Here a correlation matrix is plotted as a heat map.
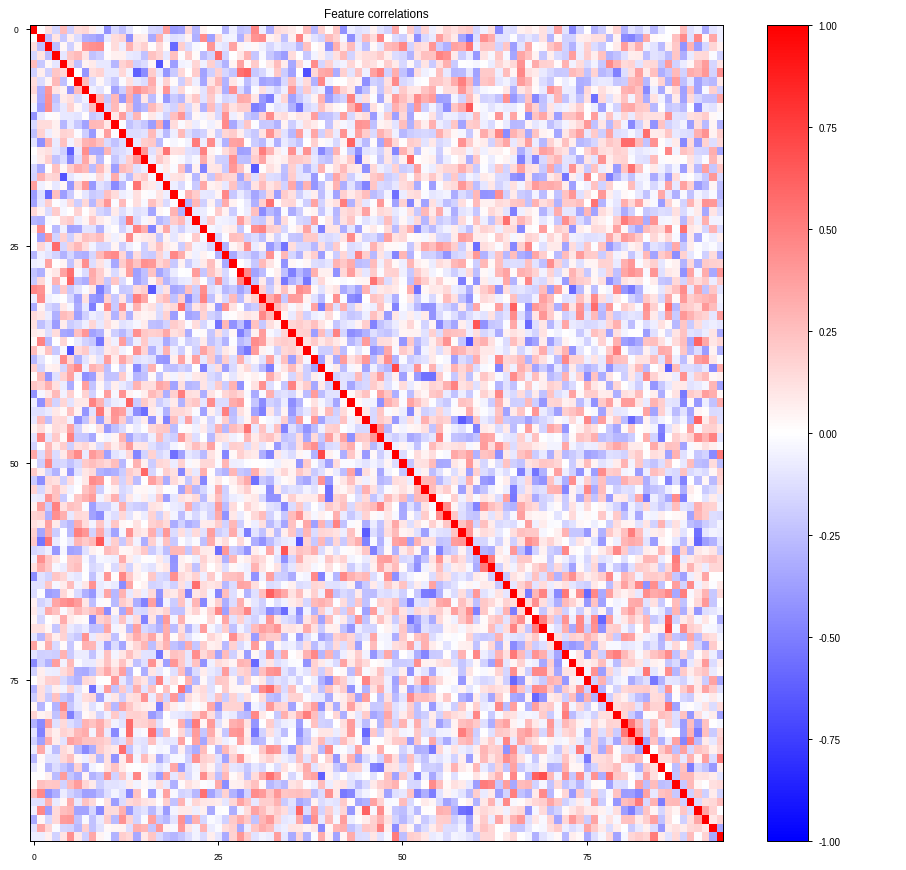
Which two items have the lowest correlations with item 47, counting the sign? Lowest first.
85, 43
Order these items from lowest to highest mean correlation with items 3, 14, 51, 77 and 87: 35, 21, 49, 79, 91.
49, 91, 79, 21, 35
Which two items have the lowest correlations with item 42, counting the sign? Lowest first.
88, 0
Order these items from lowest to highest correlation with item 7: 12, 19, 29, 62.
29, 12, 19, 62
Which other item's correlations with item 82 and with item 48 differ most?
79
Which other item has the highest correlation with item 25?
3
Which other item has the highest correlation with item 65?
32
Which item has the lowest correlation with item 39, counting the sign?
86
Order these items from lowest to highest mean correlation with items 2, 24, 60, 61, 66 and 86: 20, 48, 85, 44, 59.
85, 44, 59, 20, 48
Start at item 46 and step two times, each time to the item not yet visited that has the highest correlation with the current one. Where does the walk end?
5
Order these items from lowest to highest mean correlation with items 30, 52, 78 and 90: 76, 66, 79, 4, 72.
76, 66, 72, 79, 4
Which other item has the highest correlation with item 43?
13
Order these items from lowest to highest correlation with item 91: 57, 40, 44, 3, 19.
57, 19, 44, 3, 40
